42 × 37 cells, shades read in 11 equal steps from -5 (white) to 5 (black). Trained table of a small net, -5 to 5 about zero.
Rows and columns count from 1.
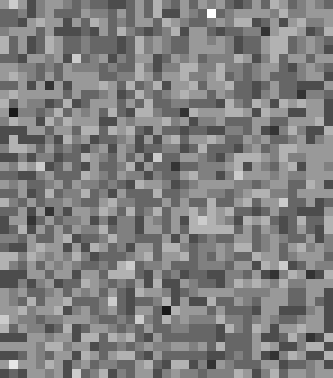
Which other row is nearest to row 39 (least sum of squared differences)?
29
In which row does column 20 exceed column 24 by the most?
2
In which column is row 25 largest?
4
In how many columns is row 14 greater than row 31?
12
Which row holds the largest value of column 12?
14
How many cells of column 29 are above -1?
24
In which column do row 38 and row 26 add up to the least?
37
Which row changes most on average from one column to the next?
25
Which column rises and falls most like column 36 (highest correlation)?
35
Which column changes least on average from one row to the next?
26
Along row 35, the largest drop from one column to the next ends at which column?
20
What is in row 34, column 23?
2
